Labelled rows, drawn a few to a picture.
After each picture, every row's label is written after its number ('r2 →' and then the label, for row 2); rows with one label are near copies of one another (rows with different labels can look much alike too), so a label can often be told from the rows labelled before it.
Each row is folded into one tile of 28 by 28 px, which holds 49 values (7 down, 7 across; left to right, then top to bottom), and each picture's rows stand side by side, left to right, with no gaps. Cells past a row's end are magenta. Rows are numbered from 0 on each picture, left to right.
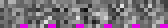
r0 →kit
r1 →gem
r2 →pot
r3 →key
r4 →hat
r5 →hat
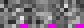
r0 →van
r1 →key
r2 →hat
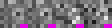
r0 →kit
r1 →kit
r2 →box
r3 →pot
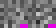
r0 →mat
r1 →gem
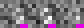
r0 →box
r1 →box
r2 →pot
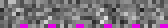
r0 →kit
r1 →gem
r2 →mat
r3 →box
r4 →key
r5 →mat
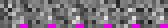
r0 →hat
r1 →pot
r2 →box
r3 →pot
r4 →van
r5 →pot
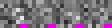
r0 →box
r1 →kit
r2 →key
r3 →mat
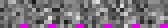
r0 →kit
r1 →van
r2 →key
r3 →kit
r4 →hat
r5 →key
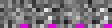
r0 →mat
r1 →van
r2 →key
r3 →van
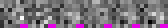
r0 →pot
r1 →gem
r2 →key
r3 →kit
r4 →key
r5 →key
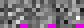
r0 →gem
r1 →hat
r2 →pot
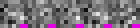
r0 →key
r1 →kit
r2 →pot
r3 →key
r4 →gem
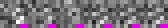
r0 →box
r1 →van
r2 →kit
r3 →gem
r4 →gem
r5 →gem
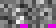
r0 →box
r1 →kit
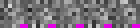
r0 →hat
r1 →mat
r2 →kit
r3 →mat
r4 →kit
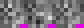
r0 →hat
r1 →key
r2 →hat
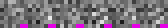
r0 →kit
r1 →pot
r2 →mat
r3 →gem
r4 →pot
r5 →gem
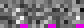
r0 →box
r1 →gem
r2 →pot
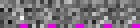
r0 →pot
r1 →mat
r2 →kit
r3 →gem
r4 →gem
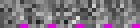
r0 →pot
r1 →key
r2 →gem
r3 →hat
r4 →hat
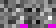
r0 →van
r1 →pot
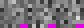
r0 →kit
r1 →mat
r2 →pot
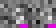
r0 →box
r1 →pot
